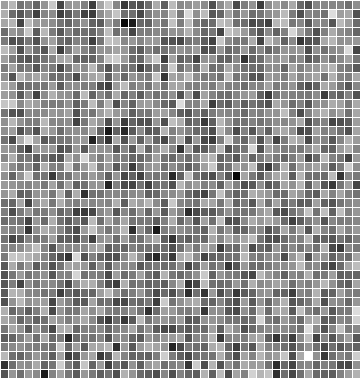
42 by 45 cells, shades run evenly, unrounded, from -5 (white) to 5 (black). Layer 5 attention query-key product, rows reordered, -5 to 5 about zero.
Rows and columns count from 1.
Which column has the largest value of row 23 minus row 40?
39
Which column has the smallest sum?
45
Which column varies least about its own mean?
13
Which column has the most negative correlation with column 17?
36
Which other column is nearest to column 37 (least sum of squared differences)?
29
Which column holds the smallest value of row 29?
10
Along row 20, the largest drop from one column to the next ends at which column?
31
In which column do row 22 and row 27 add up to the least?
32
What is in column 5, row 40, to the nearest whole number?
-1
